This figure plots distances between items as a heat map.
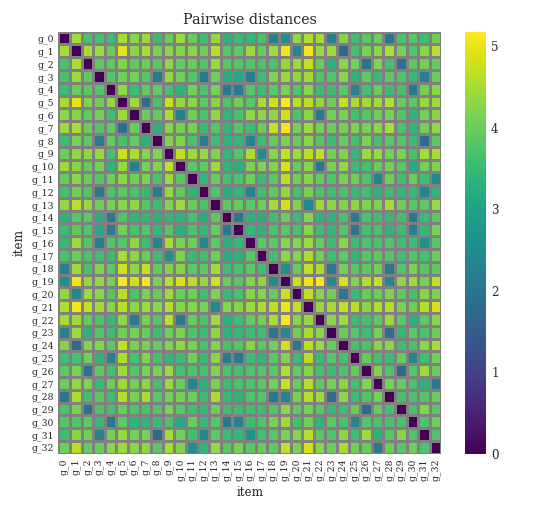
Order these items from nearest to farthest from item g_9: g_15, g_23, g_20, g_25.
g_25, g_15, g_23, g_20
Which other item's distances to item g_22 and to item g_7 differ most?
g_5
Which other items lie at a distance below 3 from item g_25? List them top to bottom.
g_4, g_14, g_15, g_30
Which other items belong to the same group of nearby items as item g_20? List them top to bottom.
g_1, g_24
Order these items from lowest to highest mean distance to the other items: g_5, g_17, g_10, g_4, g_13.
g_4, g_17, g_10, g_13, g_5
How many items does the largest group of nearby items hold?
5
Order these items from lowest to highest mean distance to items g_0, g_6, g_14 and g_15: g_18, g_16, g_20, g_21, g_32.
g_18, g_16, g_20, g_32, g_21
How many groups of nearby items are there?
10
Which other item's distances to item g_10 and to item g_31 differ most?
g_8
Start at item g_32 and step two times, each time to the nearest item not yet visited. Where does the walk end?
g_11
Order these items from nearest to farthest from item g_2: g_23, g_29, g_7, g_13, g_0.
g_29, g_23, g_0, g_7, g_13
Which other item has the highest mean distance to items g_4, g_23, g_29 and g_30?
g_21
